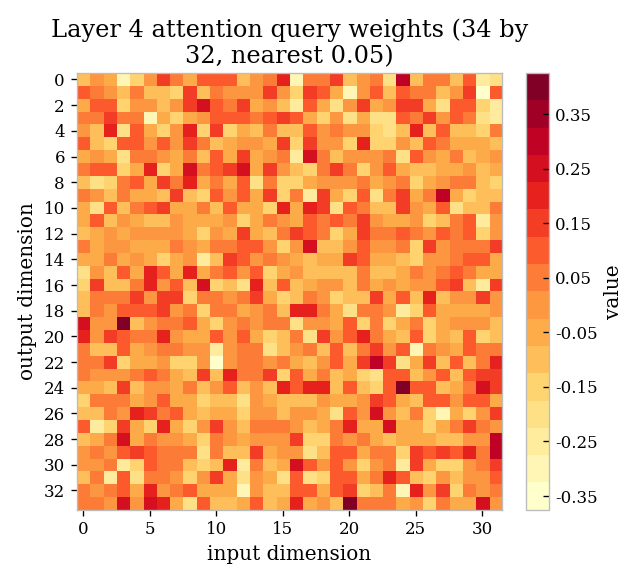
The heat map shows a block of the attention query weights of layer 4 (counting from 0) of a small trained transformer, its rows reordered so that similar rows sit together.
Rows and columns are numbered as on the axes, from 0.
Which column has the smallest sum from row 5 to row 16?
30
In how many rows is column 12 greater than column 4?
14
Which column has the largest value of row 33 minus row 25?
20
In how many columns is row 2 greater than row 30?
13
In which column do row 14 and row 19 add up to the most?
3
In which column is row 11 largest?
21
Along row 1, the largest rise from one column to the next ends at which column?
31
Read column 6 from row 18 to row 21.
0.15 0.05 0.2 0.05
